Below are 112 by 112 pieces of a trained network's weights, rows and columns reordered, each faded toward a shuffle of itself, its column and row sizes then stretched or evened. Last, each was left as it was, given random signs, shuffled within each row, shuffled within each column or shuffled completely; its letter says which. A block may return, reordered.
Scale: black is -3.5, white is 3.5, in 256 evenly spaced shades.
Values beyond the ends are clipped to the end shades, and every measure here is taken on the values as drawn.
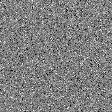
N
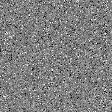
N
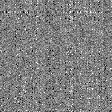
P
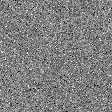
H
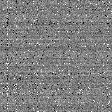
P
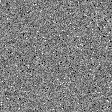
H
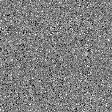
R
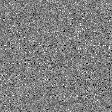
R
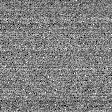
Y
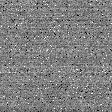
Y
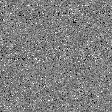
Y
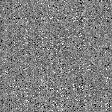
P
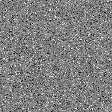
Y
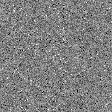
N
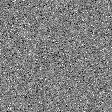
H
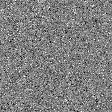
H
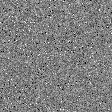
H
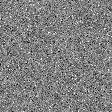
H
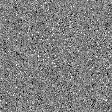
N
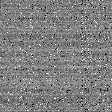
P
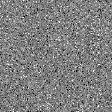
P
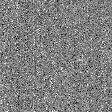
N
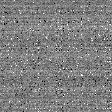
P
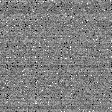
P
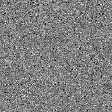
Y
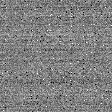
P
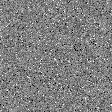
H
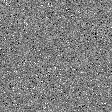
H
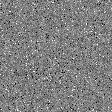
H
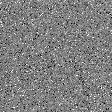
H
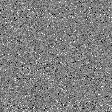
Y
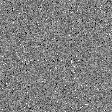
R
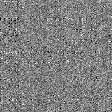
P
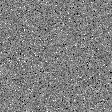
H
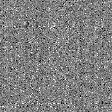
P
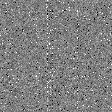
R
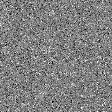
R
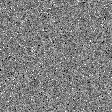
H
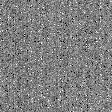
N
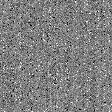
N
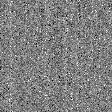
N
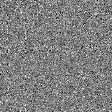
R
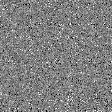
R
